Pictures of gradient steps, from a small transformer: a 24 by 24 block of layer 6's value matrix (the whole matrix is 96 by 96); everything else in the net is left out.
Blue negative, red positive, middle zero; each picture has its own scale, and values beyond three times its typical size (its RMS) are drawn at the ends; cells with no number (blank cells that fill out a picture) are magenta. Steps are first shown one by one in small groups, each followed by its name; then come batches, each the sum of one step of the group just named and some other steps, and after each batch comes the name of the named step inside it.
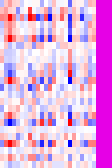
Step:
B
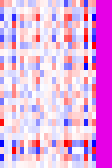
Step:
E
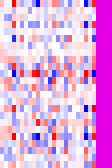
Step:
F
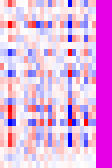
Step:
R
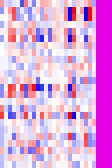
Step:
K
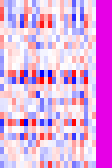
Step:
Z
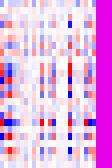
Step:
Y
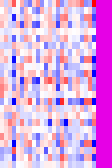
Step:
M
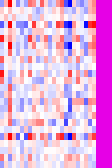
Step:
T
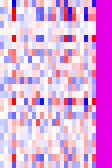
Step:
K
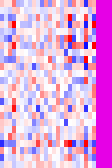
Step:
E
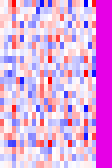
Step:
M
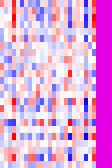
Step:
Y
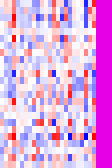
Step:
F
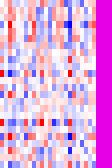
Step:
T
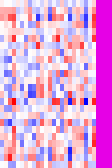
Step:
B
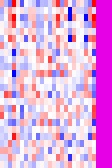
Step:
K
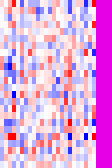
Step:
Y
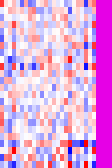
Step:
E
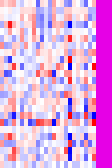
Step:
F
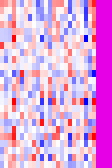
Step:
Z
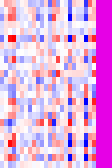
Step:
B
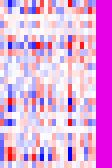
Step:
Y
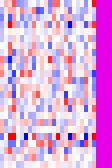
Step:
T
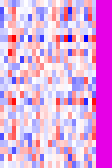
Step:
K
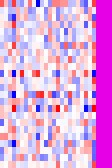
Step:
F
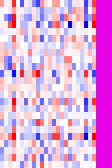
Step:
F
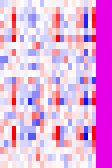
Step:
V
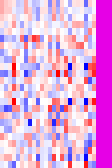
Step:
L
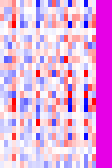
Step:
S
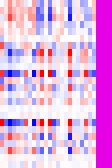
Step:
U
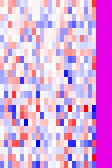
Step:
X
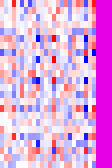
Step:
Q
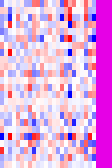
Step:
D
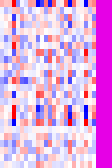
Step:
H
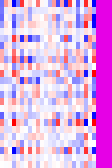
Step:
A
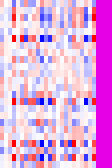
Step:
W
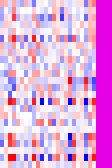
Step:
W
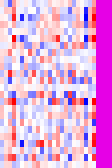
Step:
V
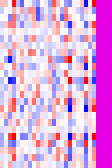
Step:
S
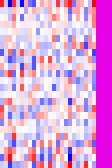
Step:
Q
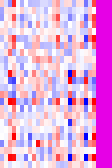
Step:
V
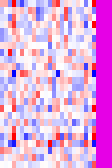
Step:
D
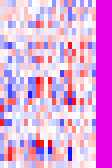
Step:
U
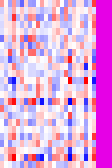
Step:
W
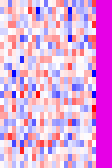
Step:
U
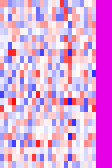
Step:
S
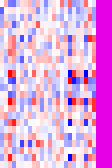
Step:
A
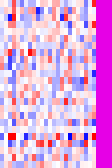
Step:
D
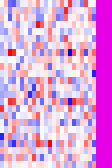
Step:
D
